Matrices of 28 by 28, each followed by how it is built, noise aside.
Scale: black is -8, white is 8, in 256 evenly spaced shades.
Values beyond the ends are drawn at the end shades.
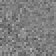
lower triangular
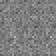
repeating columns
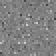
sparse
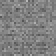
blocks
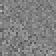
lower triangular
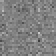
low rank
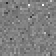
sparse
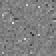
sparse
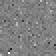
sparse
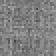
blocks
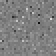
sparse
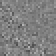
lower triangular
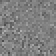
lower triangular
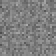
repeating columns
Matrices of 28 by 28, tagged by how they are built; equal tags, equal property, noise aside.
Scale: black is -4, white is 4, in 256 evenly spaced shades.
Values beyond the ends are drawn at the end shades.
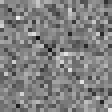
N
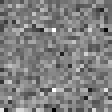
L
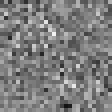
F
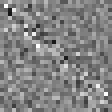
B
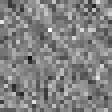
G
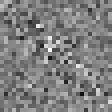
B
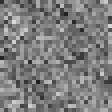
G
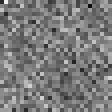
G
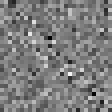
B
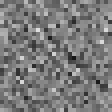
G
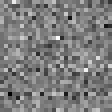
L
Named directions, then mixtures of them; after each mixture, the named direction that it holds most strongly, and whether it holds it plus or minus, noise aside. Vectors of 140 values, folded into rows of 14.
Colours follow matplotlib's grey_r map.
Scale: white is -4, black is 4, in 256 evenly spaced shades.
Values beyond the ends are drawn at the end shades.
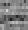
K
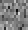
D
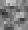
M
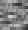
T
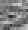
T, minus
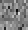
D, plus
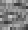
T, plus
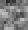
M, minus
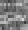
T, minus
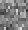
D, minus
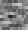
T, minus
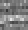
K, minus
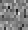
D, plus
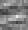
K, minus
